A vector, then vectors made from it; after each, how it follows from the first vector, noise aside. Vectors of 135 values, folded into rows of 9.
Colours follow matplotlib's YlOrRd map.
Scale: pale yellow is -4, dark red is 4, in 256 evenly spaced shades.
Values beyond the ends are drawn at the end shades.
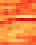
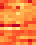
reversed.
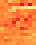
wrapped around, negated, partly zeroed.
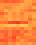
wrapped around, negated, shrunk.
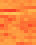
wrapped around, negated, shrunk.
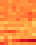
wrapped around, negated, partly zeroed.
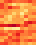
reversed.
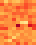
wrapped around, partly zeroed.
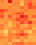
wrapped around, negated, partly zeroed.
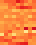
wrapped around, negated, partly zeroed.
